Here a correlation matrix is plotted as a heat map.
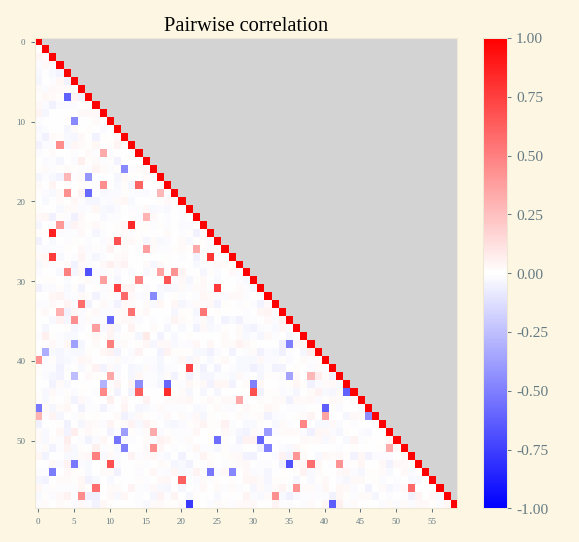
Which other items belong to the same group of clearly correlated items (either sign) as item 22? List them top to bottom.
15, 26
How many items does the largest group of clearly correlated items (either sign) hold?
6
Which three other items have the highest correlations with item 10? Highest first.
53, 38, 42
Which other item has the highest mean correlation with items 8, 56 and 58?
52
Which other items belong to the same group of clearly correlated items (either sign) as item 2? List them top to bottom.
24, 27, 54
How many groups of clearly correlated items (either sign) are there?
16
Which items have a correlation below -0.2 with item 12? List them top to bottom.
16, 49, 51
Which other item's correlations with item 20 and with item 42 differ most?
55
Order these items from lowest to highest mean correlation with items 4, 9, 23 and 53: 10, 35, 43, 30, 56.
35, 43, 56, 30, 10
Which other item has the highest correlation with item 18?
44
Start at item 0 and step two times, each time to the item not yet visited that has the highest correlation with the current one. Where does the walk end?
47
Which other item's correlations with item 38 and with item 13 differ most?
23
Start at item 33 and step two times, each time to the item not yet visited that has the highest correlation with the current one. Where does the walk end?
57
